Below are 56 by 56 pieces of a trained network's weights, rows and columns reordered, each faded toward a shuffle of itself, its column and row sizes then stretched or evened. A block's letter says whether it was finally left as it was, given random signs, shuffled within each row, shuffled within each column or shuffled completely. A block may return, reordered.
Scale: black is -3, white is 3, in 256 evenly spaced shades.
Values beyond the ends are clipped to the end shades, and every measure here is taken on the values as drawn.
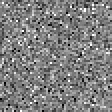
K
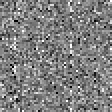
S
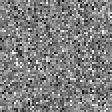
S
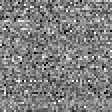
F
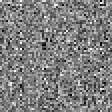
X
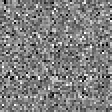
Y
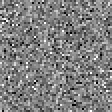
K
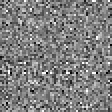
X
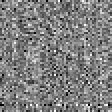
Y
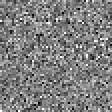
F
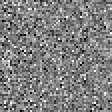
S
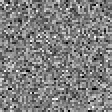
F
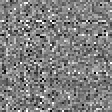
Y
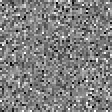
S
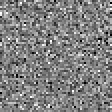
X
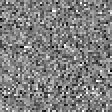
F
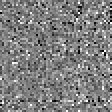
Y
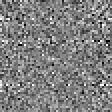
X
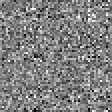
X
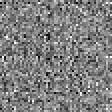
Y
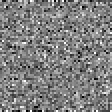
F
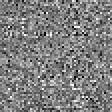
X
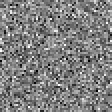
K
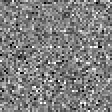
F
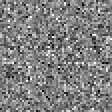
X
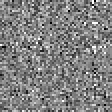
X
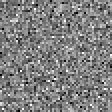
K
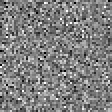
S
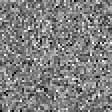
F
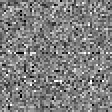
X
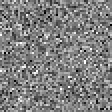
K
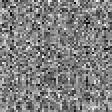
Y
